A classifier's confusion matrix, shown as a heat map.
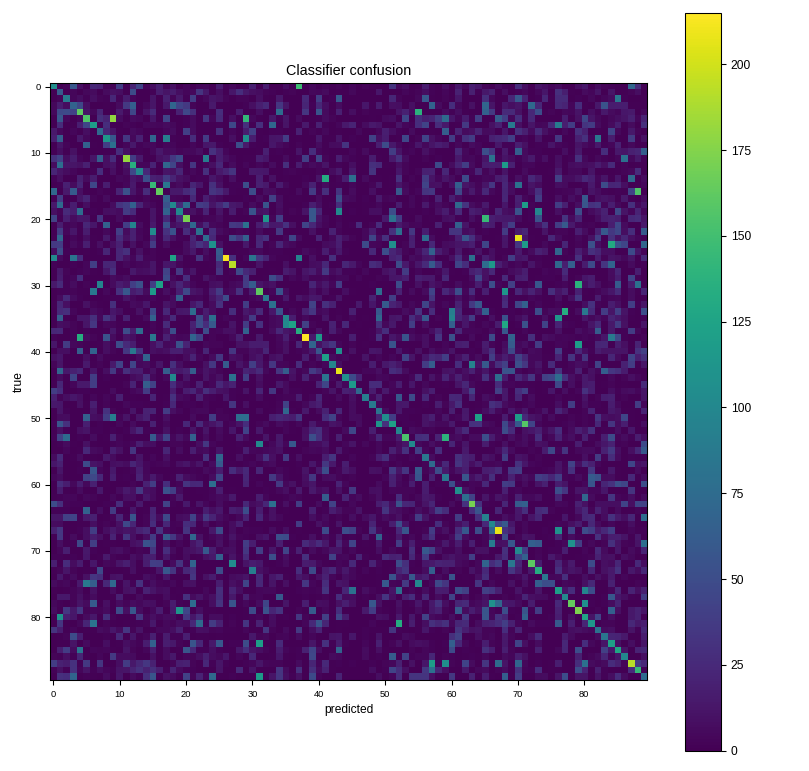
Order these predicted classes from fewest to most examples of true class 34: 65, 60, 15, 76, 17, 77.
76, 17, 15, 65, 60, 77
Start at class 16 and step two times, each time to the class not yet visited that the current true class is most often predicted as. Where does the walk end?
57
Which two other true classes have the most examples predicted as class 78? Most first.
69, 27
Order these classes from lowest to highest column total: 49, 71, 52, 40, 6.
40, 49, 6, 71, 52
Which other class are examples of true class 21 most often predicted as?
12
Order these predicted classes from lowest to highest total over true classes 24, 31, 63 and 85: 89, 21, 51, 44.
44, 21, 51, 89
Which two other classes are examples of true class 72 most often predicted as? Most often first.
27, 69
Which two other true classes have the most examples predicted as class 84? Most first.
24, 38
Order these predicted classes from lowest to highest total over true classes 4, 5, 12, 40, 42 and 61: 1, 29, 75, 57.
75, 57, 29, 1
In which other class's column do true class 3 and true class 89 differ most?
31
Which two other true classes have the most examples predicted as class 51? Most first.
24, 20
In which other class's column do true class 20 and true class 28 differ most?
65
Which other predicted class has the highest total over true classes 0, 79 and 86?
37
